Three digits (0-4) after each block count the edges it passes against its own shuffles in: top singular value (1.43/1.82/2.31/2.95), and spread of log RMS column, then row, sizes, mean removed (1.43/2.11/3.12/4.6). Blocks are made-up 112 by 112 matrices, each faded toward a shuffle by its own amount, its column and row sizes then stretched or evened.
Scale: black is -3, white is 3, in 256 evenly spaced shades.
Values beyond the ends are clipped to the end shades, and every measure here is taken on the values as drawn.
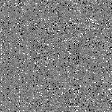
1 2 2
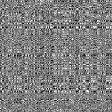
4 1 3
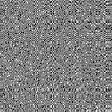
4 2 1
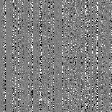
2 4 1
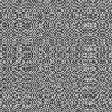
4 0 2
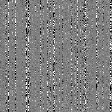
2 4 0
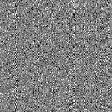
3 2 0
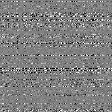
1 2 4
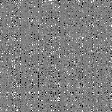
1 3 2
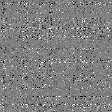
1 2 3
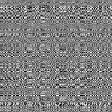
4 1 4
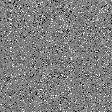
1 1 1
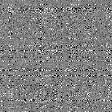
2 2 3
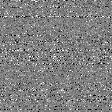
0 0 3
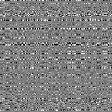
4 0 4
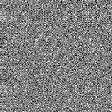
3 1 0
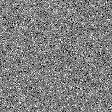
1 0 0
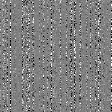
2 4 0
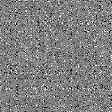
2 2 2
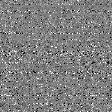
0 1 3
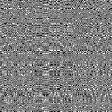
4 0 3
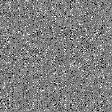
1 2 1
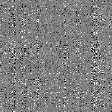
2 3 2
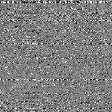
3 0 3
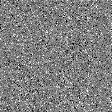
1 1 0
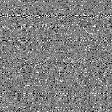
3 0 3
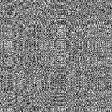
4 1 0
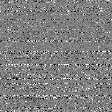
2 1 4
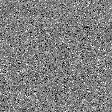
0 1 0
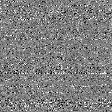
1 0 3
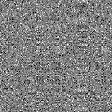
3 1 0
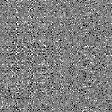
3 2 1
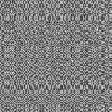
4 2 1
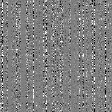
1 4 1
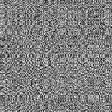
4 1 1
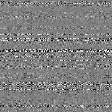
3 1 4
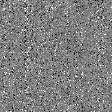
1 2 0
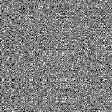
3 1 2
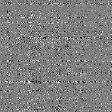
2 2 3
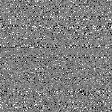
1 0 3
